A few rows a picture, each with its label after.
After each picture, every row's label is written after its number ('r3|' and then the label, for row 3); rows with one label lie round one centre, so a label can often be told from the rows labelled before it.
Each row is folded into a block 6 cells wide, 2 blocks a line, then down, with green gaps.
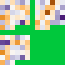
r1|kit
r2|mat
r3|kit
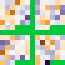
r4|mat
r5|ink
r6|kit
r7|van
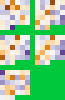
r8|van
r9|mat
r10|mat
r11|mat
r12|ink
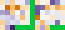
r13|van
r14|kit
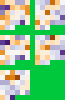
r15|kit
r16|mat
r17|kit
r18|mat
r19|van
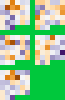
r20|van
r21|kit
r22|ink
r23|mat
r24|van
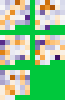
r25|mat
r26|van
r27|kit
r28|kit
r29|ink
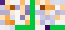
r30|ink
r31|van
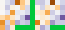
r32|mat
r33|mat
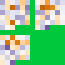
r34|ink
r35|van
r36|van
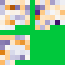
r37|ink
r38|kit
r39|kit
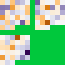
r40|kit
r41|ink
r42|mat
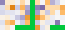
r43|ink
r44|kit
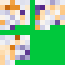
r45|van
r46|kit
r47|mat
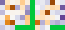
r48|ink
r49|mat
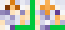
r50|van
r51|van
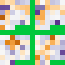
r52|kit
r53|kit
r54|van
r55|mat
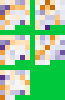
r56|kit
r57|van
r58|kit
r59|mat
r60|kit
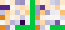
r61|kit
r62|kit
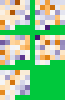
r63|mat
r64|van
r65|kit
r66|ink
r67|mat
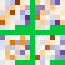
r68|mat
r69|kit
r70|ink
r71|mat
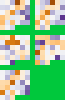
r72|mat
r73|mat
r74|van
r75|kit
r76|mat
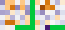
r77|ink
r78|van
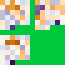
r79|van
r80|kit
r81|van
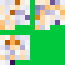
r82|mat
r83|kit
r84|van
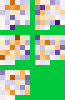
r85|van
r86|kit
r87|mat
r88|ink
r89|ink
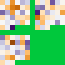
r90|van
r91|kit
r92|ink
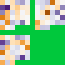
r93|kit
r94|mat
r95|kit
